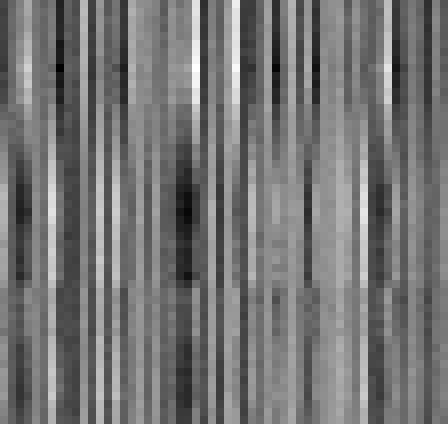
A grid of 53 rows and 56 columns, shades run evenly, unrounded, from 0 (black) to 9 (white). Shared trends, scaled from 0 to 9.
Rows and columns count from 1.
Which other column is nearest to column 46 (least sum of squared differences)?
7
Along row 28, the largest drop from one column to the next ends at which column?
47
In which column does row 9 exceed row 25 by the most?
25
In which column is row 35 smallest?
24
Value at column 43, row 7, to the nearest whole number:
5
